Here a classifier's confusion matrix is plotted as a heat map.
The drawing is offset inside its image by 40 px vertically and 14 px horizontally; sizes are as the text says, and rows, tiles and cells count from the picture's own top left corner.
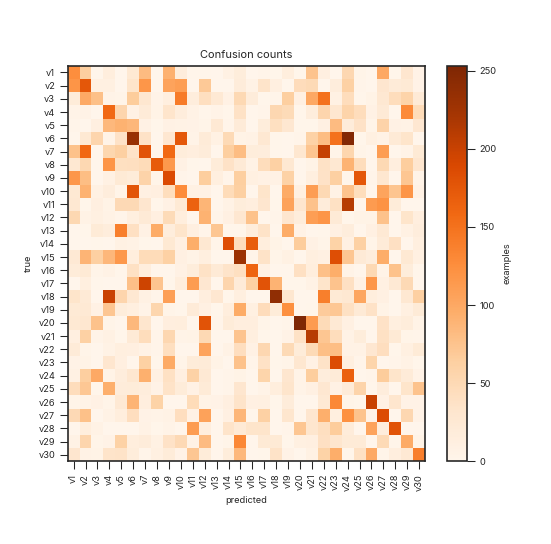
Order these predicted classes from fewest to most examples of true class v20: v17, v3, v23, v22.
v17, v23, v22, v3
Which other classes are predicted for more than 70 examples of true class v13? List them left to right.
v5, v8, v19
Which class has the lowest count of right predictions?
v25
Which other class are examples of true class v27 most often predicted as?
v24
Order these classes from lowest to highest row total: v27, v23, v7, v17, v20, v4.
v23, v4, v20, v27, v17, v7
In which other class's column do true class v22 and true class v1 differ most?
v12
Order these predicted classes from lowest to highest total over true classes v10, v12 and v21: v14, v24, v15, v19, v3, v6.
v3, v14, v24, v19, v15, v6
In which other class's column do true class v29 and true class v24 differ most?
v15
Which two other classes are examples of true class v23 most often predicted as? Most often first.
v9, v15
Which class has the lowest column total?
v13
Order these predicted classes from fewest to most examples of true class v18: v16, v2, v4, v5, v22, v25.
v16, v2, v5, v25, v22, v4
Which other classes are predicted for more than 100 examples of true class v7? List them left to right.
v2, v9, v22, v27
